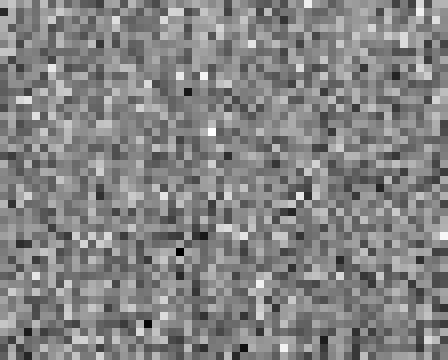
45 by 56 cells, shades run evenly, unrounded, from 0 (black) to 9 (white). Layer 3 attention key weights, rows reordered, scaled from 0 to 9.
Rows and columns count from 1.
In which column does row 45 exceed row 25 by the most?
13
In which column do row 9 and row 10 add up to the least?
50
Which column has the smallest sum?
25
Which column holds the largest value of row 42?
18
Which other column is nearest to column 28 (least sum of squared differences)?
30
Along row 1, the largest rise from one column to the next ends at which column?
53
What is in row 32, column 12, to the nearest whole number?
4
